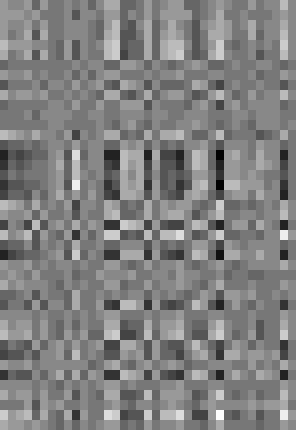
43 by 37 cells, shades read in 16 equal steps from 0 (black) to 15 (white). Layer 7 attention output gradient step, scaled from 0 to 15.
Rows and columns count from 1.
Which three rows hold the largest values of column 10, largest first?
19, 16, 26
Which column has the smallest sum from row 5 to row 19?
28
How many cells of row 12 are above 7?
20
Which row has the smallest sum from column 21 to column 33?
31
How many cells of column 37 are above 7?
23
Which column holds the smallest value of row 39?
8
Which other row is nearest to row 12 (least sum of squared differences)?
13
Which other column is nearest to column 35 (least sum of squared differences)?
34
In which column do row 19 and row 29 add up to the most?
10
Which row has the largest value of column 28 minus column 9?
42
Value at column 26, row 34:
5
